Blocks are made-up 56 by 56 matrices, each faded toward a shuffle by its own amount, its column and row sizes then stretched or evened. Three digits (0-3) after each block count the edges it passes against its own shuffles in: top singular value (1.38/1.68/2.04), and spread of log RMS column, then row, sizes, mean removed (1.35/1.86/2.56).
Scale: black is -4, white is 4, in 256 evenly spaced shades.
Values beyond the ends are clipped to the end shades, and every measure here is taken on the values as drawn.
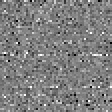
0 0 2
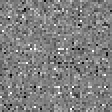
1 1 2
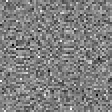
3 0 1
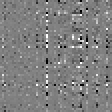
3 3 2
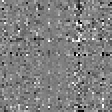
0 3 2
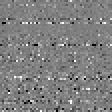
1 0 3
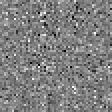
2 1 1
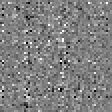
0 2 2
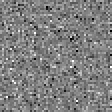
0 1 0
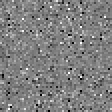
0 1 1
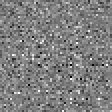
0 1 2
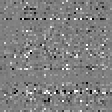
2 2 3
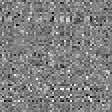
3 1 2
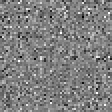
0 2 2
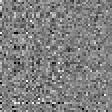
3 2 1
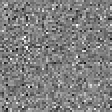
2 2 2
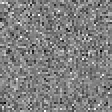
2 0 1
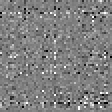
2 2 2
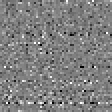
2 1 2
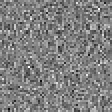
2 1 0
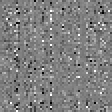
1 3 1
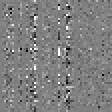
2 3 1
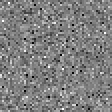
1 1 0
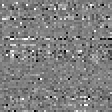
2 0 3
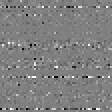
2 0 3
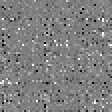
1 1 2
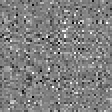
3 1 1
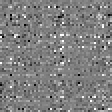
0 2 3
